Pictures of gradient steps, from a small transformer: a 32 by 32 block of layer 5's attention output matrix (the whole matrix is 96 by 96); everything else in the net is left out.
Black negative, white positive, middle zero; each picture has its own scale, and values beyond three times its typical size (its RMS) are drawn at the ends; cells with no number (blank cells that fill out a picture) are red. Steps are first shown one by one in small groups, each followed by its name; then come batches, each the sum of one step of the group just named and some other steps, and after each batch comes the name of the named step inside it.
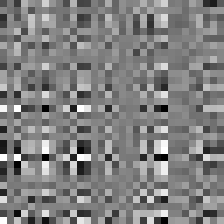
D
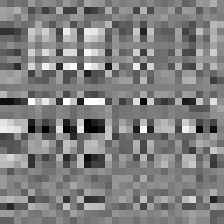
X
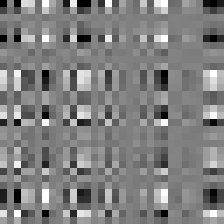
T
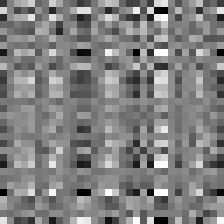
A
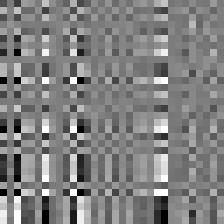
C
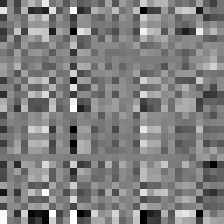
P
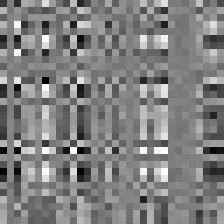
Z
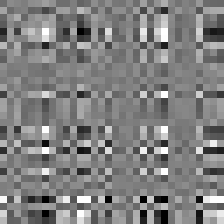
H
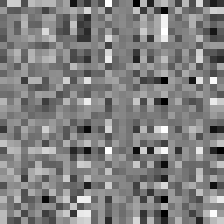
H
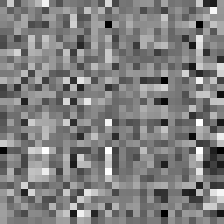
Z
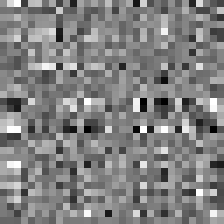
X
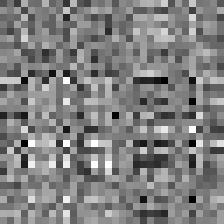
Z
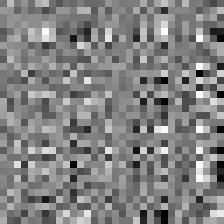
H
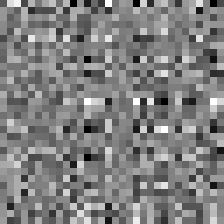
X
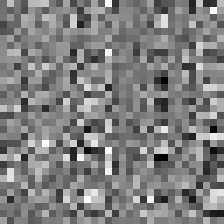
D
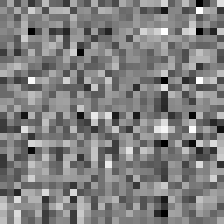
C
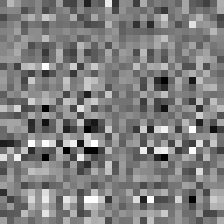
D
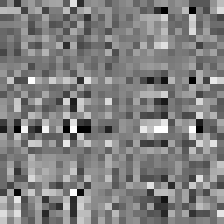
C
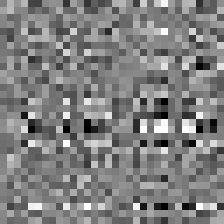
X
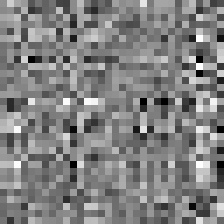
X
